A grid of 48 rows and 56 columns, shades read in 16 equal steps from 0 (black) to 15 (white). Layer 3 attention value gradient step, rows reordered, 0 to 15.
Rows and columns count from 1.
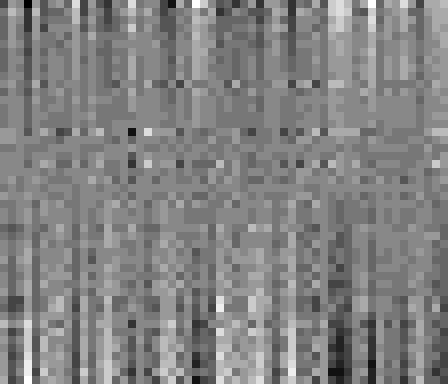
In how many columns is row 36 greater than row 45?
21
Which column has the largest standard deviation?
4
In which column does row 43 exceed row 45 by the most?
40
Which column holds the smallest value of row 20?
17
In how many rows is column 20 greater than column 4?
18
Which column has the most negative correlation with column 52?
16
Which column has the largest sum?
28
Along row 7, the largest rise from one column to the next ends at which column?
5
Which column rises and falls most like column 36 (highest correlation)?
9
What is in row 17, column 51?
7
